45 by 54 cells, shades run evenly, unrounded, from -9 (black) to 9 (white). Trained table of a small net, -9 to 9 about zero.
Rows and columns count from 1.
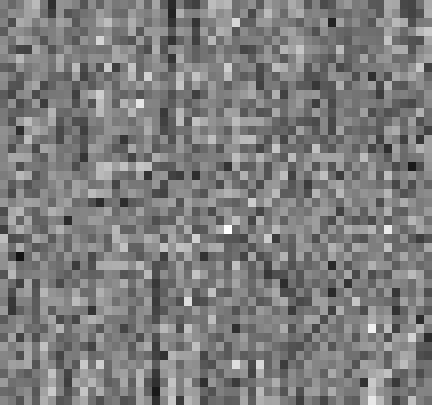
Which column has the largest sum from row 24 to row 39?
24
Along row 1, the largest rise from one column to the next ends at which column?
8
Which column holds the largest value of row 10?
23
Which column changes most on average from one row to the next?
3
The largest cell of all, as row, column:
26, 29
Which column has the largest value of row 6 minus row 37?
50
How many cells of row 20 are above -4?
48
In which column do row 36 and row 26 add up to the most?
49
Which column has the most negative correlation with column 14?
22
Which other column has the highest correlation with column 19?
25
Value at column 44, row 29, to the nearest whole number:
2
